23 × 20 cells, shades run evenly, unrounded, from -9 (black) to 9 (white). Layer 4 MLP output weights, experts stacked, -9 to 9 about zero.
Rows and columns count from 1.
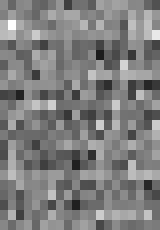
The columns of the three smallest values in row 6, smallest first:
13, 17, 15
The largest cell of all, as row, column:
3, 2
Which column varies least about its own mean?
4
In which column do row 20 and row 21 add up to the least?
10
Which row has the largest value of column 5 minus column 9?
11
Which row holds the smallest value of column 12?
16
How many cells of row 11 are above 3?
3
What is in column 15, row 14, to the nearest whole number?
1
